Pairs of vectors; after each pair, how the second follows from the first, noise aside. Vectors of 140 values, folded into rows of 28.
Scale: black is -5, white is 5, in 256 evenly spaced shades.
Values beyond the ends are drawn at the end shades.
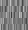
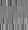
negated, partly zeroed.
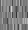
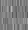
shrunk.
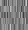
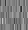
wrapped around, negated, partly zeroed.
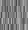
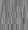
shrunk.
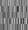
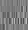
partly zeroed.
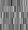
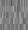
shrunk.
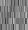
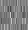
wrapped around, negated, partly zeroed.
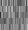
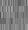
shrunk.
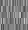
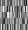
reversed, scaled up.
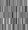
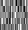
reversed, negated, scaled up.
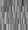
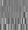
partly zeroed.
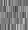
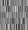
negated.
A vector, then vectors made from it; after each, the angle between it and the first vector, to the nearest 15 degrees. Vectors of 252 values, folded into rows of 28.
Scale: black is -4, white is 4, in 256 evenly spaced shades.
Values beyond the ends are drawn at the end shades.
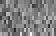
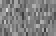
120 degrees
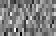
105 degrees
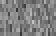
105 degrees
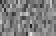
75 degrees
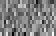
60 degrees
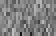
135 degrees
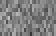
135 degrees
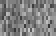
45 degrees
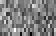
165 degrees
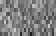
165 degrees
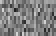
120 degrees
